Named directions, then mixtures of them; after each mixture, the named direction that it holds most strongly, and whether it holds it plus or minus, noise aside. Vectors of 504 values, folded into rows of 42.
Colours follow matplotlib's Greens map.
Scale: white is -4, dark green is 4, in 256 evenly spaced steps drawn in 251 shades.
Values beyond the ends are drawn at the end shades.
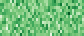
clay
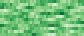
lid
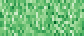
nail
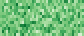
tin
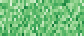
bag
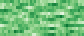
lid, minus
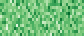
clay, plus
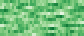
lid, minus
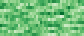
lid, plus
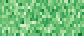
tin, minus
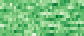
lid, minus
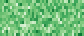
tin, minus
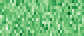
clay, plus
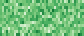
tin, minus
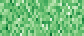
clay, minus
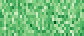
nail, plus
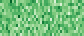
clay, minus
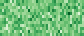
clay, plus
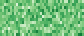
tin, minus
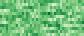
lid, plus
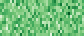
clay, plus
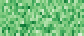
tin, plus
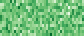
clay, minus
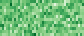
bag, minus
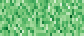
clay, minus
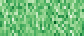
nail, plus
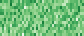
bag, minus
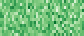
nail, plus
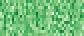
nail, minus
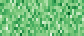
clay, plus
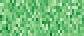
clay, minus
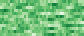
lid, minus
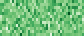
clay, plus
